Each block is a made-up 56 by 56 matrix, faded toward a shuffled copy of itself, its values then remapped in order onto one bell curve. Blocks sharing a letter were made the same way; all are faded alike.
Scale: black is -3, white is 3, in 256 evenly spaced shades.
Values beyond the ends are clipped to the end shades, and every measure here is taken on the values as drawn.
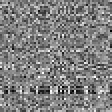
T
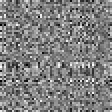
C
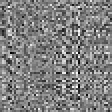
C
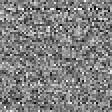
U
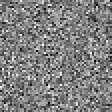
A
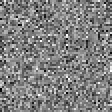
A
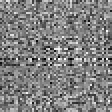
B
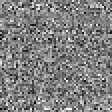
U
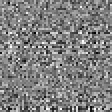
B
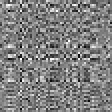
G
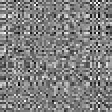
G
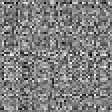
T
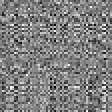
G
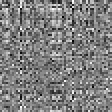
C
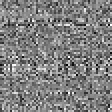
B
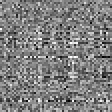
B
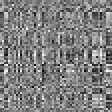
G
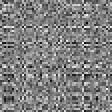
G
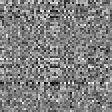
T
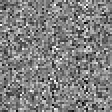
A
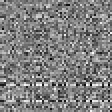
T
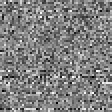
U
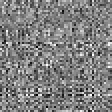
T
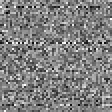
U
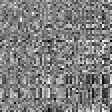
C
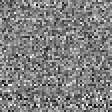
U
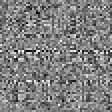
B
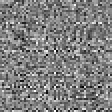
B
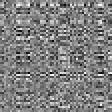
G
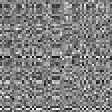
G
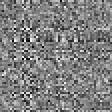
C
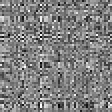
C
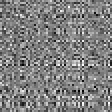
G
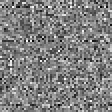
U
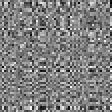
G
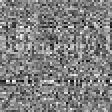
B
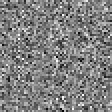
A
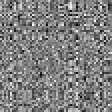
C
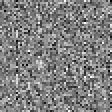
A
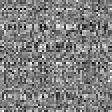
T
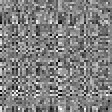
G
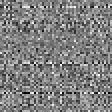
T
